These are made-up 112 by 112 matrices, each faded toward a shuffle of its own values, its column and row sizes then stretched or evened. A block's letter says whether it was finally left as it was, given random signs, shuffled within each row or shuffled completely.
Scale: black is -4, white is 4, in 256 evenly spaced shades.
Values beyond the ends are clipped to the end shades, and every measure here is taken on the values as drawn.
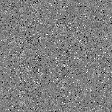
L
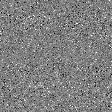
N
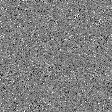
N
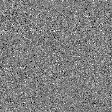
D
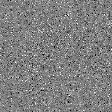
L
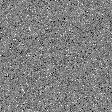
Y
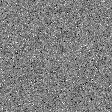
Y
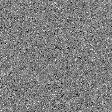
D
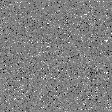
D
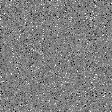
L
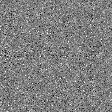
D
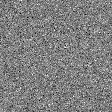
Y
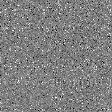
L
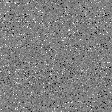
N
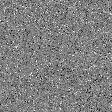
Y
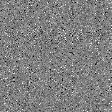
D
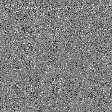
D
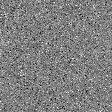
Y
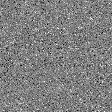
N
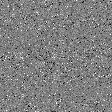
N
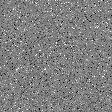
Y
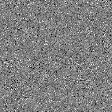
L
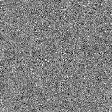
L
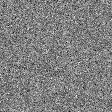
Y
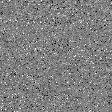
N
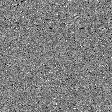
N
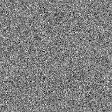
D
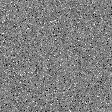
Y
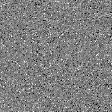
L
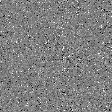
D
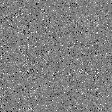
D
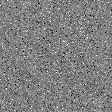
Y
